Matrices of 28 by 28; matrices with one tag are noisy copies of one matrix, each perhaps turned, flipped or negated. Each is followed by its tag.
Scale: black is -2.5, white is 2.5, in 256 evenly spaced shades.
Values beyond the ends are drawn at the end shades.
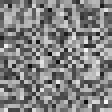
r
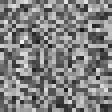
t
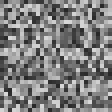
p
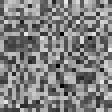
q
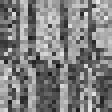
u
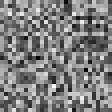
q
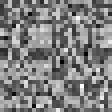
p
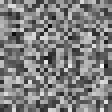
t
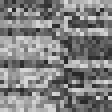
u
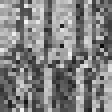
u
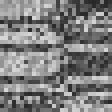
u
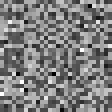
t
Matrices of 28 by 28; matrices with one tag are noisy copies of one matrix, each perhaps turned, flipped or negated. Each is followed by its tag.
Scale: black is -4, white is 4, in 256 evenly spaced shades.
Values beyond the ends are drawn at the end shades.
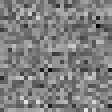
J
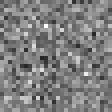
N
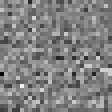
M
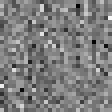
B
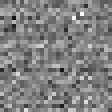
J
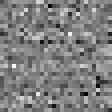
J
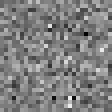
N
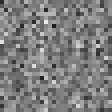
B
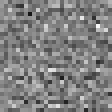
J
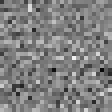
M
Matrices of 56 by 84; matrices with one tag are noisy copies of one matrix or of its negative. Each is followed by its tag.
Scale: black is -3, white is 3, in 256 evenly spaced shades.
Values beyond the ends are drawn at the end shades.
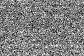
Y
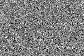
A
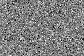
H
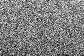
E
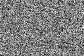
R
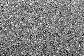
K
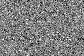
H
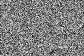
R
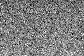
K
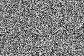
R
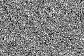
H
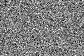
R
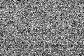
Y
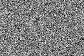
H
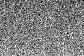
E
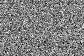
R
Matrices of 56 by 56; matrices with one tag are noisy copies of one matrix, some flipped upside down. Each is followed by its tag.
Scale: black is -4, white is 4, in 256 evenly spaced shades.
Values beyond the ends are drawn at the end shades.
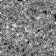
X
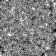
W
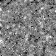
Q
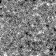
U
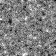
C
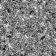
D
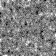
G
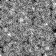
W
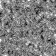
G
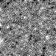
Q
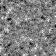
D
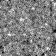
W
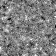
D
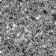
X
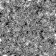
G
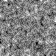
G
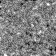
U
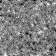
U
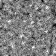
W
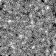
W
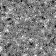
D
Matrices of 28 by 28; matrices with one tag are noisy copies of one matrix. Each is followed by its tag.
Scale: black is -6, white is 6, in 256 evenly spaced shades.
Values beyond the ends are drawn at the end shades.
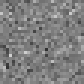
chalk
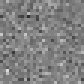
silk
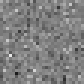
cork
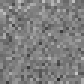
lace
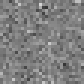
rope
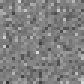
lace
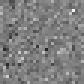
chalk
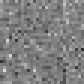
cork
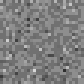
cork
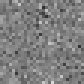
rope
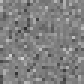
cork
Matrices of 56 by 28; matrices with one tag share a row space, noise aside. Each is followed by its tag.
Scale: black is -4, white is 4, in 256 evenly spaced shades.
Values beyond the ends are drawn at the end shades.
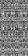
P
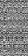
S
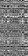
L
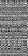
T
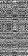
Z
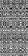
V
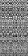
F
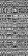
Z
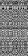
F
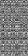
P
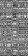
Z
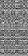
P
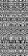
V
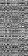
L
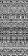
V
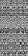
V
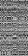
Z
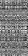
T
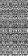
F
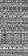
S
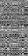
L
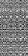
V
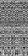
P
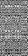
T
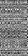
T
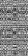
Z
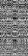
Z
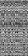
P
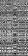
Z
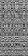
P
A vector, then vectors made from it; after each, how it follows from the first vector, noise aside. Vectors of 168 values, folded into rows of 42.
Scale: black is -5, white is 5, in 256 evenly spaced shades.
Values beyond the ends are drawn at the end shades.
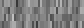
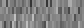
reversed, partly zeroed.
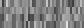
reversed, negated.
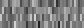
wrapped around, negated.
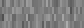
reversed, negated, shrunk.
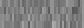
wrapped around, shrunk.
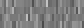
reversed, negated, partly zeroed.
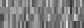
reversed, negated.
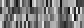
reversed, scaled up.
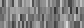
reversed, negated.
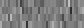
wrapped around, partly zeroed.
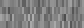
wrapped around, shrunk.
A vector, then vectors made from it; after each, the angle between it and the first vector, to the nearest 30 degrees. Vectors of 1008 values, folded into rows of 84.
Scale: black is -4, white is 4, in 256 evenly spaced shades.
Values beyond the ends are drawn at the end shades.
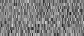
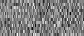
30 degrees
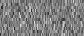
90 degrees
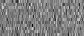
120 degrees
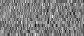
60 degrees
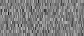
90 degrees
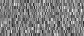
150 degrees
